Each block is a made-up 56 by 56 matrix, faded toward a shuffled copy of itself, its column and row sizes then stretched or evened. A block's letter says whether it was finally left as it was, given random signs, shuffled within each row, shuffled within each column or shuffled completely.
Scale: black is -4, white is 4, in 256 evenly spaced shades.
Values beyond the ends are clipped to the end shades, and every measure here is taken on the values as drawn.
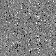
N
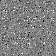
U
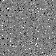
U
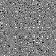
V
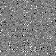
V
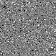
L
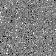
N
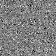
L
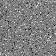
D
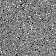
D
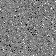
D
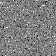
L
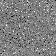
D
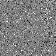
U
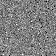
D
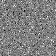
D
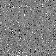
U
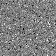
D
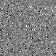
V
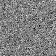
D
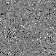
U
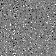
N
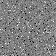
D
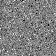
D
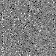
N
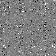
U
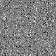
V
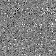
U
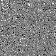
U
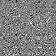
V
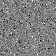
D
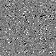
U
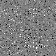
U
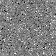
D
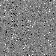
N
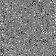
N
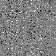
V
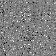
U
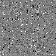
U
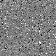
N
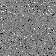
L
